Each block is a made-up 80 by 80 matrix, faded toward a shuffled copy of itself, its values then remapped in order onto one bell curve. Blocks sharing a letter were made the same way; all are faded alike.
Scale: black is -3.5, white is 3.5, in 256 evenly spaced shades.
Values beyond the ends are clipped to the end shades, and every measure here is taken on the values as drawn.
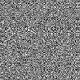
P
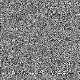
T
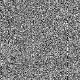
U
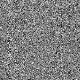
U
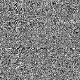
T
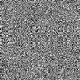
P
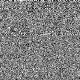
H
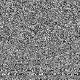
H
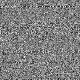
H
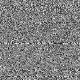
H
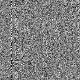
U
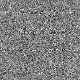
T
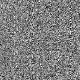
U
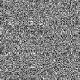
P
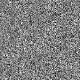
U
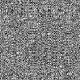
P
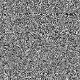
T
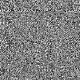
T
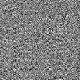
P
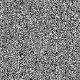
U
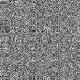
P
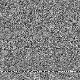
H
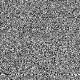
H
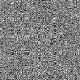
P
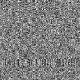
P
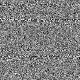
H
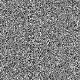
U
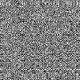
P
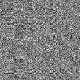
P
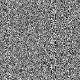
U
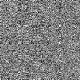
P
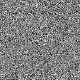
H
